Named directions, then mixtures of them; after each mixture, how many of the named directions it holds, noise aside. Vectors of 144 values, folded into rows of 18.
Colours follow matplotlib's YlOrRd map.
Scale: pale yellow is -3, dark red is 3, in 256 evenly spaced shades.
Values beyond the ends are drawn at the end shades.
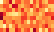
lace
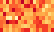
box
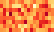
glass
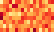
one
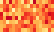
two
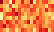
two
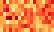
one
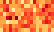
one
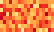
two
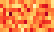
one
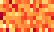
one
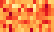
three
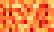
one
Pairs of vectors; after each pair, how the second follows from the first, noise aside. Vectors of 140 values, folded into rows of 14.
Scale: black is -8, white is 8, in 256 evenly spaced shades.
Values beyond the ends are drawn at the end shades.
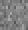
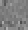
reversed, negated, partly zeroed.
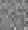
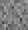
wrapped around, negated.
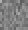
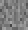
wrapped around, negated.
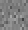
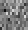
reversed, scaled up.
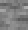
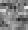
scaled up.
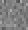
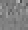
negated, partly zeroed.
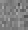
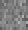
wrapped around.
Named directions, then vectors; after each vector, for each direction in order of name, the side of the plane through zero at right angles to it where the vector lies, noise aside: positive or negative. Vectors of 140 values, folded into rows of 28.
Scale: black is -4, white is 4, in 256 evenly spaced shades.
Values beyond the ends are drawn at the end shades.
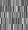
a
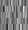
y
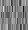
negative, negative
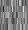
positive, positive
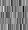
negative, negative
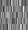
positive, positive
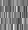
positive, negative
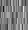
positive, positive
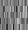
negative, positive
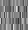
positive, negative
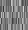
positive, positive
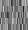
negative, negative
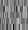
negative, positive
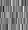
positive, positive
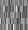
positive, negative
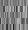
negative, positive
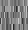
negative, positive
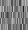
negative, negative
